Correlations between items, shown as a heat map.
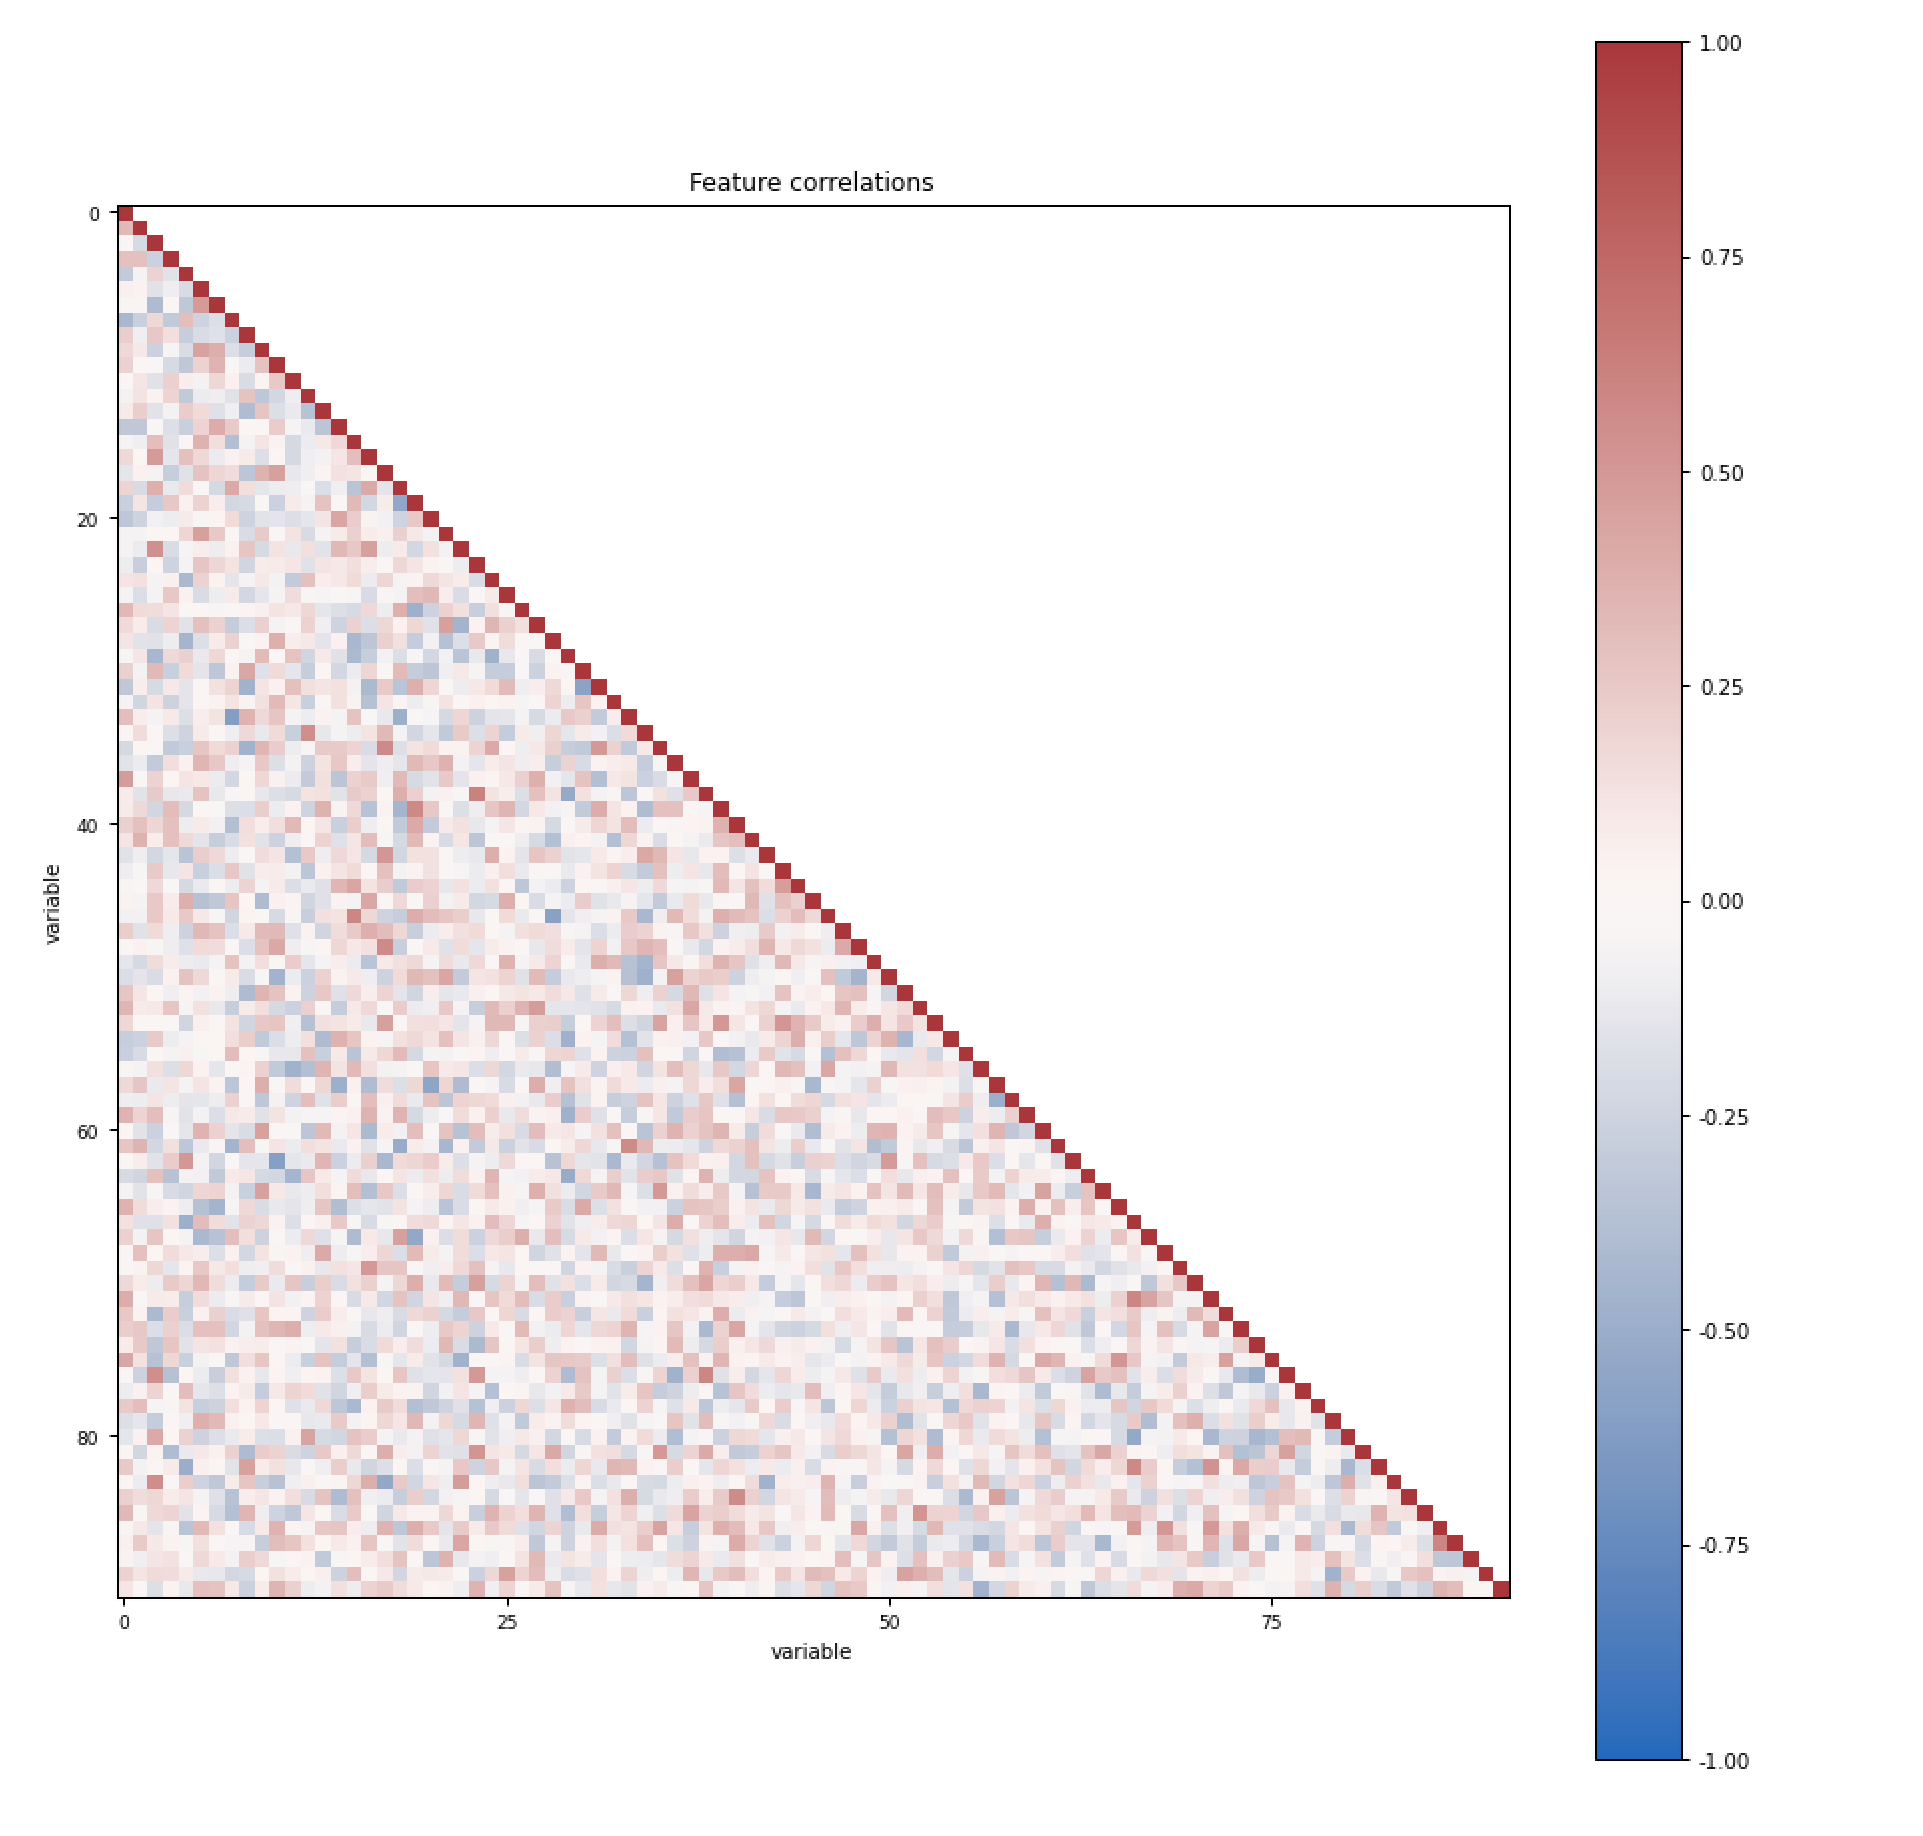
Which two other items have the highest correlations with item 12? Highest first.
34, 80
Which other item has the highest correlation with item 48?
17
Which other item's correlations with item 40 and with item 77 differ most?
39
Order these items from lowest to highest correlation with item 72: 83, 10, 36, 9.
83, 10, 36, 9
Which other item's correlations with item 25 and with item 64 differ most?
45
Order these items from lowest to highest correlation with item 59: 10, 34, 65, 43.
34, 10, 43, 65
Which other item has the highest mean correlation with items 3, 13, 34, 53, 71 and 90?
86
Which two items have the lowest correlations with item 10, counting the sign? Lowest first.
62, 50
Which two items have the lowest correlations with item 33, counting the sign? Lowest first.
7, 18
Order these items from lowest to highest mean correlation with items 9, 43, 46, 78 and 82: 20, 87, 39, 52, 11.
87, 11, 20, 52, 39
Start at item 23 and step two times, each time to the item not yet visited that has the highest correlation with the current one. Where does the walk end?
76
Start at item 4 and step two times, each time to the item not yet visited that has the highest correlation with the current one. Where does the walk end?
50
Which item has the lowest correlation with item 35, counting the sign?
8
